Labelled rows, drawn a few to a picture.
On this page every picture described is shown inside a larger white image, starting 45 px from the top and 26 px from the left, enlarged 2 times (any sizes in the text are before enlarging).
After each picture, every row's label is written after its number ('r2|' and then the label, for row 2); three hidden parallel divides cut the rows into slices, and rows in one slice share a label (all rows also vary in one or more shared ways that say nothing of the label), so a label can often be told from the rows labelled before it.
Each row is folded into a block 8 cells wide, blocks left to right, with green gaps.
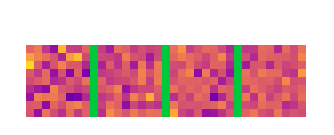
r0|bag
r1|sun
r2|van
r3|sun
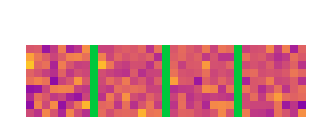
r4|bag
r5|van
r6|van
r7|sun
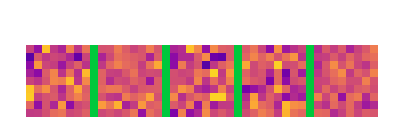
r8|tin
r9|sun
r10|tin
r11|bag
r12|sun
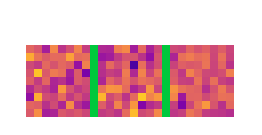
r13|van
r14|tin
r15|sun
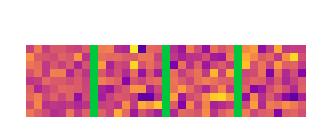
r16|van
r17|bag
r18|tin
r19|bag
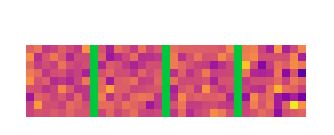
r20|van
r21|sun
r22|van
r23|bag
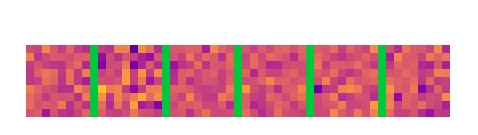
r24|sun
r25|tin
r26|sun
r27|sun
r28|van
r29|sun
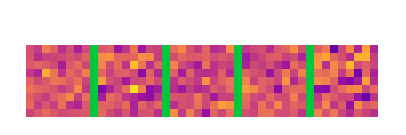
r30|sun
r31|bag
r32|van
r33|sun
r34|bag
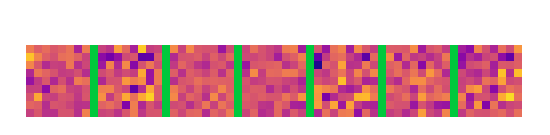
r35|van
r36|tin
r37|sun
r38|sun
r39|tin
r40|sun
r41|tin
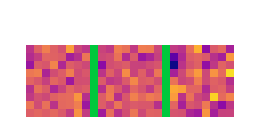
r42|sun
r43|sun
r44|tin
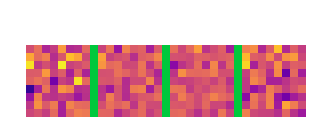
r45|bag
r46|van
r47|sun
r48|bag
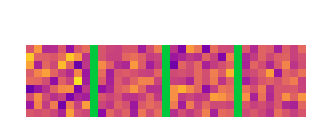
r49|bag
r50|van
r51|tin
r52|sun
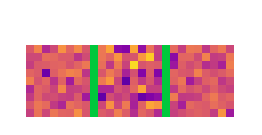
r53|van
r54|bag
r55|sun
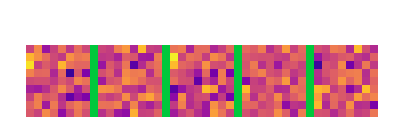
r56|bag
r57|tin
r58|bag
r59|sun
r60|tin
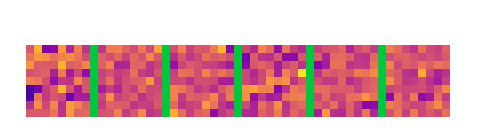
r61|bag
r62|van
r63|sun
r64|tin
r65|sun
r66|van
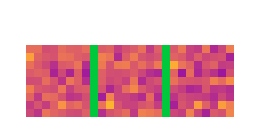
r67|van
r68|van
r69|van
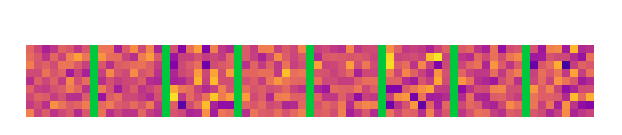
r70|van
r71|van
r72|tin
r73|sun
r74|van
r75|bag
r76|van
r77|tin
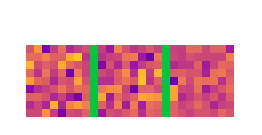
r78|bag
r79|tin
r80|sun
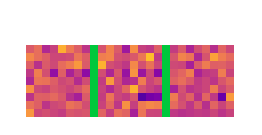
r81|van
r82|bag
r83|van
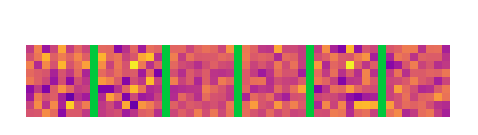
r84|bag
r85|bag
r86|van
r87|van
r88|bag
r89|sun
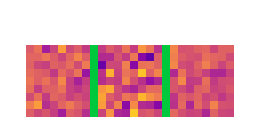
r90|van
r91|tin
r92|van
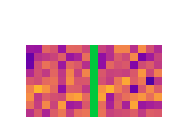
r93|tin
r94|tin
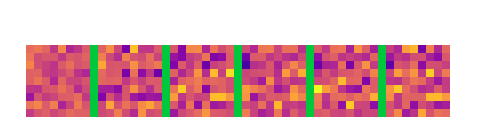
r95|van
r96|bag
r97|tin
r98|tin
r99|tin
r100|tin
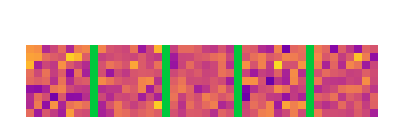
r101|bag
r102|van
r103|sun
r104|bag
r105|van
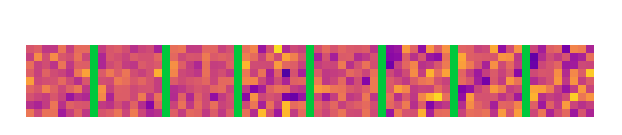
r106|van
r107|sun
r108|van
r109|bag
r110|sun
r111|tin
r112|bag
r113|tin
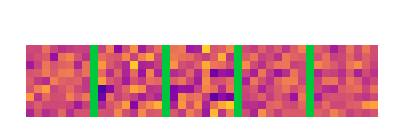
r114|sun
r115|bag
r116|bag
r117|van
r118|van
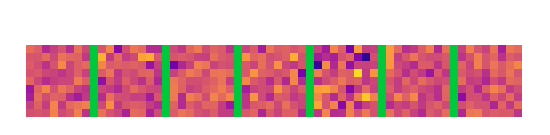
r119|van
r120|van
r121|sun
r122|van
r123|tin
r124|van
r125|van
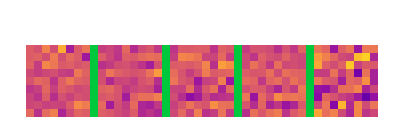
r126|van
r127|sun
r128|van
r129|sun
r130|bag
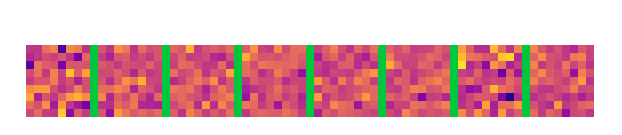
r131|tin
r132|sun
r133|sun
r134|van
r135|sun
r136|van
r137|bag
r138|van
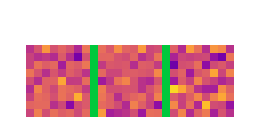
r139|sun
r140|sun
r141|tin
